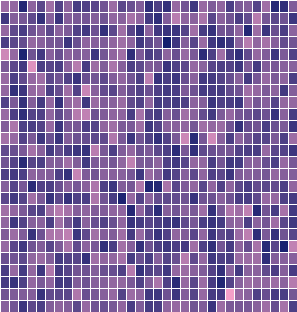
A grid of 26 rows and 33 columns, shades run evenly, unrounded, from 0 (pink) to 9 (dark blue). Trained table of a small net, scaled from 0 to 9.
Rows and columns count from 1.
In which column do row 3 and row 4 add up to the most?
19
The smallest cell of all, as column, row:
26, 25
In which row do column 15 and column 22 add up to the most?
12
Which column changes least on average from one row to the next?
24
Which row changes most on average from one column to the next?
21
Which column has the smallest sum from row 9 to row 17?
11
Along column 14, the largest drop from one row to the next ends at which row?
18
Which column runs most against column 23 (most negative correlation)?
1
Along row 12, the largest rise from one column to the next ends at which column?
22
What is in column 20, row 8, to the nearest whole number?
7
